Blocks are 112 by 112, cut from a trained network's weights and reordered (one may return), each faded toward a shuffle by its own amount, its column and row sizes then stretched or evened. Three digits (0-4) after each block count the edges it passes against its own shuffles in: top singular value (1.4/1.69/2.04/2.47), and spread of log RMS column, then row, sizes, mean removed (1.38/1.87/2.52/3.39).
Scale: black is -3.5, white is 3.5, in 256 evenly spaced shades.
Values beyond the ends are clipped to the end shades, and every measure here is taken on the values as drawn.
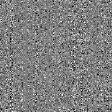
0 4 2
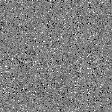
0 2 1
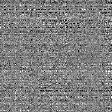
3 3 3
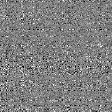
1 2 4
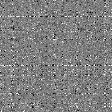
3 2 3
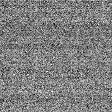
1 1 1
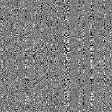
4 4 1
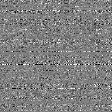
1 2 4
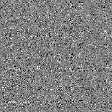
2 2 2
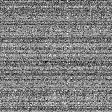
4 0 2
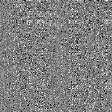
2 3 0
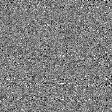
1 1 2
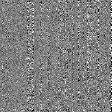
2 4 1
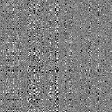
4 4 2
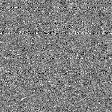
2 0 3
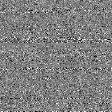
0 1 4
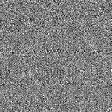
3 0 2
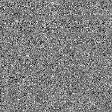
0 1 3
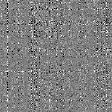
1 4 3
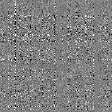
1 4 3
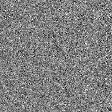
0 1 1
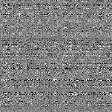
2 3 4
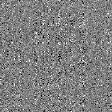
2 3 1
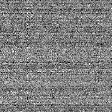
3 2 2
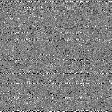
4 1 3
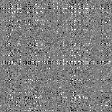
4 3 3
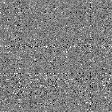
0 2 3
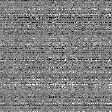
4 3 4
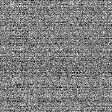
3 3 2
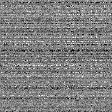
4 2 4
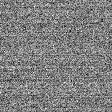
1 0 0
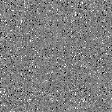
0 3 2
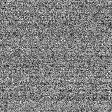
1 0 1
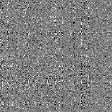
2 4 3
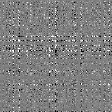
1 4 4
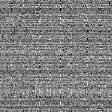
4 4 0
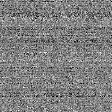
2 2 3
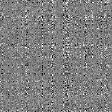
0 4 3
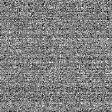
2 3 1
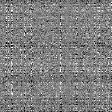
3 4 2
